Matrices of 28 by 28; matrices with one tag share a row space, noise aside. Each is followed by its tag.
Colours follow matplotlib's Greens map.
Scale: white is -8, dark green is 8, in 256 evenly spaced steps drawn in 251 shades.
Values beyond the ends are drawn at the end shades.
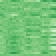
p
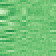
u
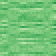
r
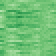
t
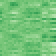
p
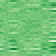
p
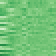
u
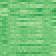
r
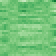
r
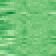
u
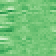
u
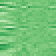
u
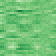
t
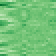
u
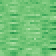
p
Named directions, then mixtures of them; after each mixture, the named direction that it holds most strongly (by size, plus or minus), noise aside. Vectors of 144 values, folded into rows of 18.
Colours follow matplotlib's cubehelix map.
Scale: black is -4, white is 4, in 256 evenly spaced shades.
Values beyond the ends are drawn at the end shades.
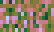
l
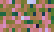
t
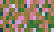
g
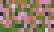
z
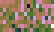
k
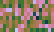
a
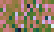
k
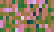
a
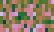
z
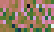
k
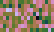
a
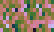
g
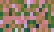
g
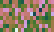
a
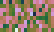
l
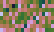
z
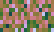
g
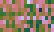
k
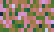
z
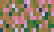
g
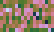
a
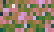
z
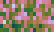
z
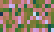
a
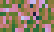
a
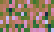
l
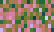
g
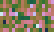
t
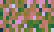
g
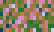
g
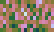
k
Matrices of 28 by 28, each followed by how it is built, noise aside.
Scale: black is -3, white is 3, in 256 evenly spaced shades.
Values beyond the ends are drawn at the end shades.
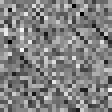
Toeplitz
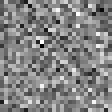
Toeplitz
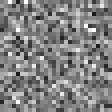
repeating rows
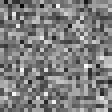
noise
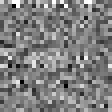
uneven rows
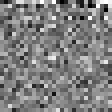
uneven rows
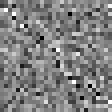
banded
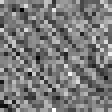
Toeplitz
